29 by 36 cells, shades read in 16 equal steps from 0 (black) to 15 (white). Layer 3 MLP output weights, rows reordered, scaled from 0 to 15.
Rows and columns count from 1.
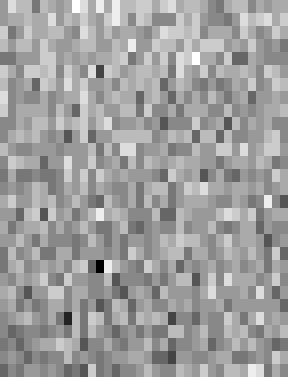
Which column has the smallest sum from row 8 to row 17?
18
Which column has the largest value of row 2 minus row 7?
15
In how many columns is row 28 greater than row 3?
5
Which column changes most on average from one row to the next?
13
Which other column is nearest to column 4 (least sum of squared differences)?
20
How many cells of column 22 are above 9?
12
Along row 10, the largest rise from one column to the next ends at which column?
30
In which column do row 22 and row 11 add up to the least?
25
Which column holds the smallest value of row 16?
36
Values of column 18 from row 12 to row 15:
8 8 9 7
